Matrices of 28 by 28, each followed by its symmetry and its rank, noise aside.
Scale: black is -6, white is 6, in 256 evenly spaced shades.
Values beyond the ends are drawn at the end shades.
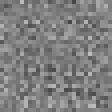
no symmetry, rank five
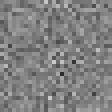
symmetric, rank six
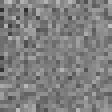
no symmetry, rank five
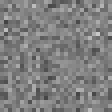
no symmetry, rank six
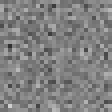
no symmetry, rank six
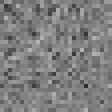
symmetric, rank five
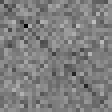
symmetric, rank six
